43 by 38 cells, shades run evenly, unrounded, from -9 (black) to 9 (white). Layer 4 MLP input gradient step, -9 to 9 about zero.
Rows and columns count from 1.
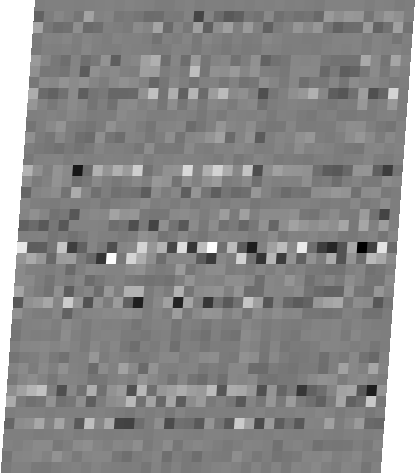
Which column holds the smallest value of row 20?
37
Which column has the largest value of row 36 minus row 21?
14
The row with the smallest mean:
2
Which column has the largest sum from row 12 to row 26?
20
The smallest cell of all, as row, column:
23, 35
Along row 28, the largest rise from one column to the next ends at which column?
18
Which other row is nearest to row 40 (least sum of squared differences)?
1
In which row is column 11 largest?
39
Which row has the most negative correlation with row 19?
4
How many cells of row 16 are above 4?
4
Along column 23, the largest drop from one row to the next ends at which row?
25
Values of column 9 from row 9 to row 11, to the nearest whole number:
-2 -1 0
